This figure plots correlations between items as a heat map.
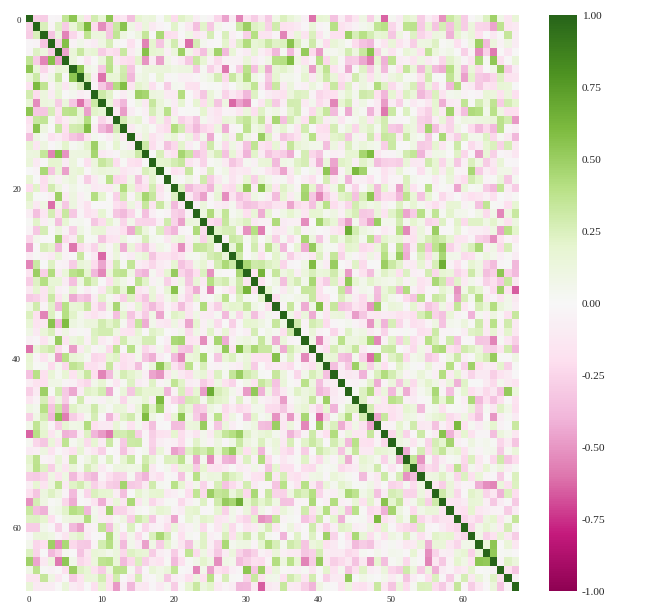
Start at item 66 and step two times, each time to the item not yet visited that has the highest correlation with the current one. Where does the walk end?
25
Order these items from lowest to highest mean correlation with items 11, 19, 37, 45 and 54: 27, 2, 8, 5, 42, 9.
8, 42, 2, 9, 5, 27
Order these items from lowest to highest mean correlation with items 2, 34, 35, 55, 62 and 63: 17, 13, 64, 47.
47, 17, 13, 64
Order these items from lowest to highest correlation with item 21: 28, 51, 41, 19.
51, 41, 28, 19
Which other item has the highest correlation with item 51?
28
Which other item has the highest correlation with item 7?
6
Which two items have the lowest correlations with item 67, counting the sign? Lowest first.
32, 12
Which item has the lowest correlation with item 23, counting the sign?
65
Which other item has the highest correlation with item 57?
29
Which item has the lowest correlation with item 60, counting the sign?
7
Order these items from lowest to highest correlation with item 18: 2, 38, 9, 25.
38, 9, 25, 2
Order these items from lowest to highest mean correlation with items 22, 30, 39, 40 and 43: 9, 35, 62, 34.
9, 35, 62, 34
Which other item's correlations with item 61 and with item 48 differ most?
59
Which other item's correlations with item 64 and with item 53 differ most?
1
